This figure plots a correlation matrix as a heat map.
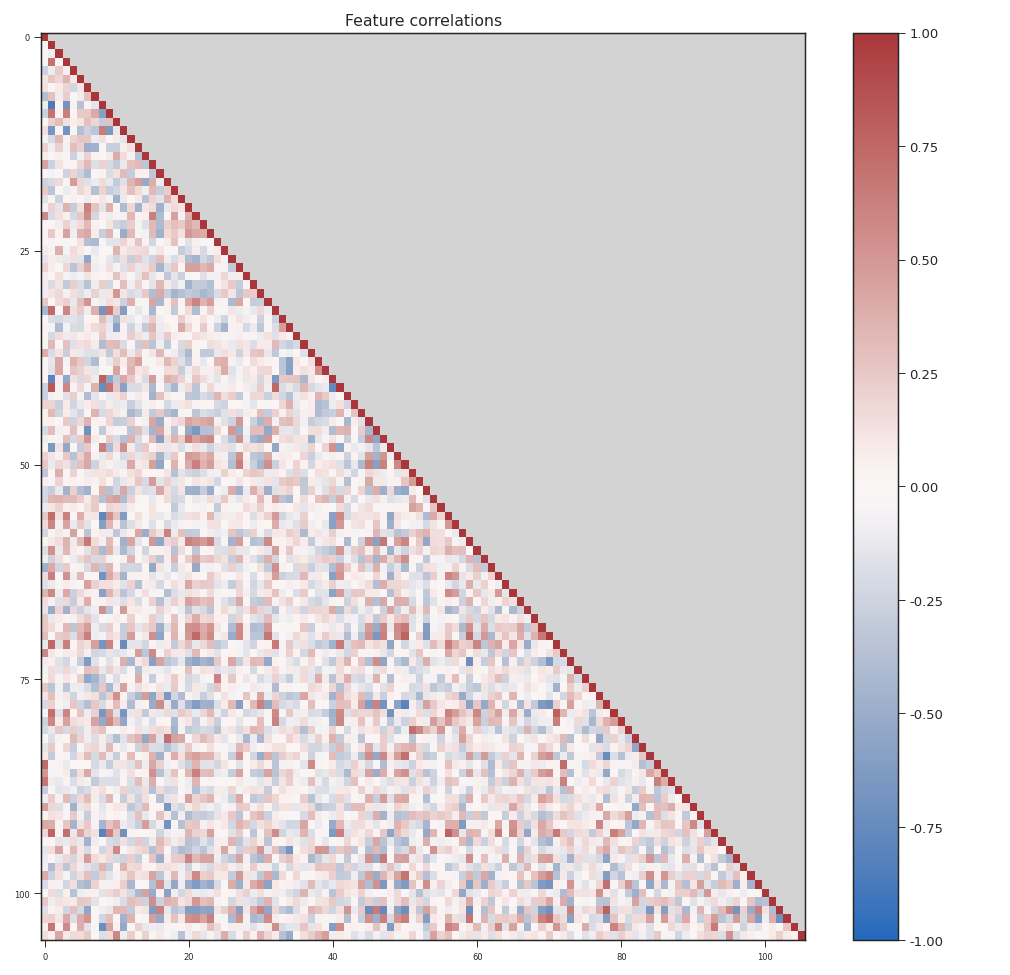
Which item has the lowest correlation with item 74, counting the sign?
13
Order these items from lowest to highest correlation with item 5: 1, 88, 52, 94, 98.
88, 94, 52, 98, 1
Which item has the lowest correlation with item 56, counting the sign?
8
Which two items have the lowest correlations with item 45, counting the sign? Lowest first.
102, 78
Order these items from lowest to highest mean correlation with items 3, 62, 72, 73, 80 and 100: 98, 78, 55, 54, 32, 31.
98, 31, 55, 54, 78, 32
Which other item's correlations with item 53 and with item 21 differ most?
70
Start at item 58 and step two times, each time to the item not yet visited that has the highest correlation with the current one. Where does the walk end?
82
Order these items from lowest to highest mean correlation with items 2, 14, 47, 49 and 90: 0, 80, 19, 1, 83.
19, 80, 1, 0, 83
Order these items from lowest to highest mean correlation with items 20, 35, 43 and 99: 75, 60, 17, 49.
75, 17, 49, 60
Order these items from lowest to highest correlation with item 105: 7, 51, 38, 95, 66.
66, 7, 51, 38, 95
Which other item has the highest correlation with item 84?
50
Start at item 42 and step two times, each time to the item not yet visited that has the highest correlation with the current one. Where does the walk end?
78
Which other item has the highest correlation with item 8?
40
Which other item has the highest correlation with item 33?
34
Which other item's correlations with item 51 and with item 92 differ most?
81
